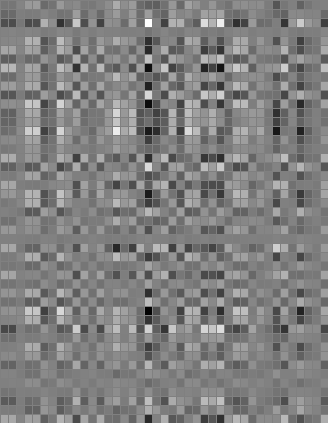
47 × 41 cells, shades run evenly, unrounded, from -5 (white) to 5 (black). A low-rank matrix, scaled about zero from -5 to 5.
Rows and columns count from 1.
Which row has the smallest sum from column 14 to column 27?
37
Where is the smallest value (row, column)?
3, 19
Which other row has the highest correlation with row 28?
21
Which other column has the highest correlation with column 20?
35
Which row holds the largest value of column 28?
8
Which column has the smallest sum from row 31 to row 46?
15
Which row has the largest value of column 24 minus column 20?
28
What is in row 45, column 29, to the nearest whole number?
1
